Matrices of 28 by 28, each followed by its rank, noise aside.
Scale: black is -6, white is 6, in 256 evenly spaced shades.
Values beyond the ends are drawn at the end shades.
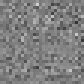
six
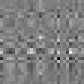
two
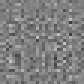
four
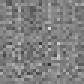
six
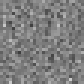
eight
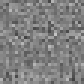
eight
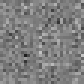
six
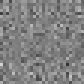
six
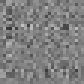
four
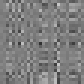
two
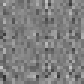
three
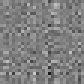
four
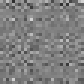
three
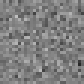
six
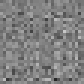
three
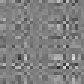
two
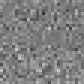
six
